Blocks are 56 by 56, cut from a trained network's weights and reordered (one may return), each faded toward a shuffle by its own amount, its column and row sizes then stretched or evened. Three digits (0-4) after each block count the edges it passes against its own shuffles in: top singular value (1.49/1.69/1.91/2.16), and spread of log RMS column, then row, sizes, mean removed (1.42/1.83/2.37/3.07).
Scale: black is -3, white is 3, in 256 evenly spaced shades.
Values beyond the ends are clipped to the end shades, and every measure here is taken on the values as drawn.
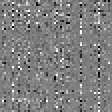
0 4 2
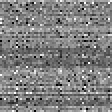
3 2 1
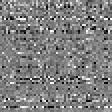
4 0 4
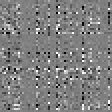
1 4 4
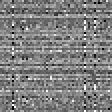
4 2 0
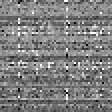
4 2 2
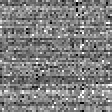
3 1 0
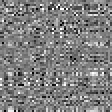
4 0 4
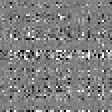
3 3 4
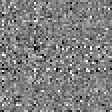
0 1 3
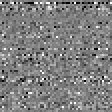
1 0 4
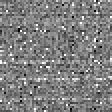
0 2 1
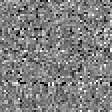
1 1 2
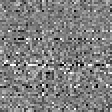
2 0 3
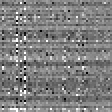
4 3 1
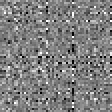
3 2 3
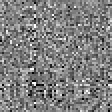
2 1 1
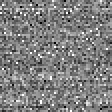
0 0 0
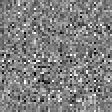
1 2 2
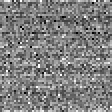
1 0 2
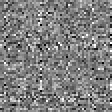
1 1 2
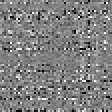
1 2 4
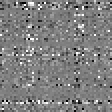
0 2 4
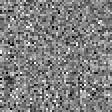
0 0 0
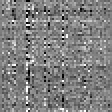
2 4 0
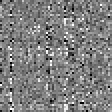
2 3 0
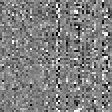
3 4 1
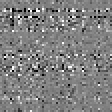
1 3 4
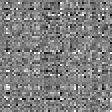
3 2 4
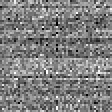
3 2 0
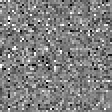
1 2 2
